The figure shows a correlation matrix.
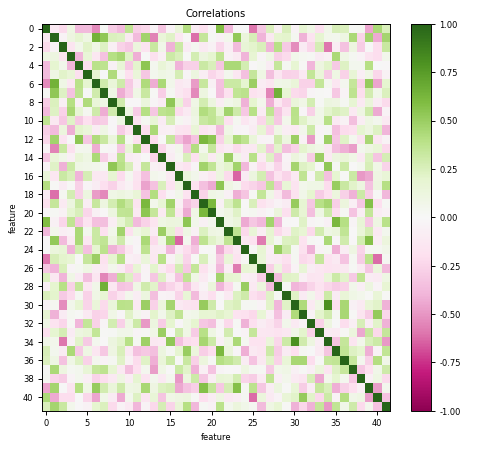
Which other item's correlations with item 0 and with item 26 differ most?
21
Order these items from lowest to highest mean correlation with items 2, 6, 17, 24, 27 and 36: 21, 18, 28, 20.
18, 20, 28, 21
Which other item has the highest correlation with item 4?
12
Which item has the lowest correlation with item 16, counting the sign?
23
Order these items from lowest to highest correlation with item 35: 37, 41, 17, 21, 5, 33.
33, 5, 37, 41, 17, 21
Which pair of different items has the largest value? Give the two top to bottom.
30, 34
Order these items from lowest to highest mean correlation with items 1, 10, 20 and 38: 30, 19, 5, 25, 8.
5, 25, 8, 30, 19
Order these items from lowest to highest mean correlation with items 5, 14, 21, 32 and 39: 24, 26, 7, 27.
24, 26, 7, 27
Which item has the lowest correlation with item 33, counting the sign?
38
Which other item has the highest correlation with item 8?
15
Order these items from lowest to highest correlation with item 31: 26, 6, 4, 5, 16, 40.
6, 5, 4, 26, 16, 40
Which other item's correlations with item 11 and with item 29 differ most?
13
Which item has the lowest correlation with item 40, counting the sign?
25
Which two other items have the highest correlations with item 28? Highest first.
7, 24
